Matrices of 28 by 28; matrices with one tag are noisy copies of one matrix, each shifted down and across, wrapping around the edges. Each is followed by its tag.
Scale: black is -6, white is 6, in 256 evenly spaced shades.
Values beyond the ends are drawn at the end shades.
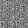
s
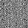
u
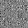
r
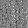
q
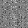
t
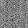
u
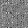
r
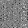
t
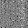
t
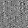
q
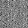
u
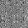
s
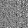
s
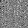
u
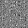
r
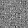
r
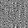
q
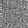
t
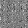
s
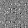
r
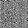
u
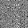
t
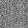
u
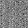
u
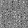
q
